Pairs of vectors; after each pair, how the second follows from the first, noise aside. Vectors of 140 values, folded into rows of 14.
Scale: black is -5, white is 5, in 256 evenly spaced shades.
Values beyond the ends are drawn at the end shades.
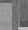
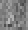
wrapped around, negated, partly zeroed.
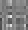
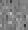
negated, partly zeroed.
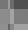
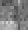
reversed, negated.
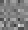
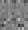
negated, partly zeroed.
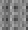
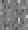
wrapped around, negated, partly zeroed.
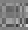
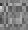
reversed, negated.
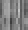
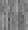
reversed, negated, shrunk.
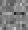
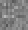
reversed, negated, shrunk.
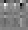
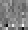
reversed.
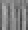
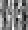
wrapped around, negated, scaled up.
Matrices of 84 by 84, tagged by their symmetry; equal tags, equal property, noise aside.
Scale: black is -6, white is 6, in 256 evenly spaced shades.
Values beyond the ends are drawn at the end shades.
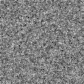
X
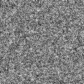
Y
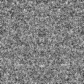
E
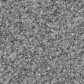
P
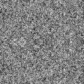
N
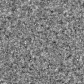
P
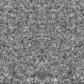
E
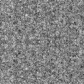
N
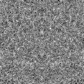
E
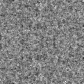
N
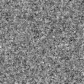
Y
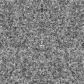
E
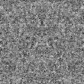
E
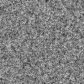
Y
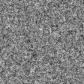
P
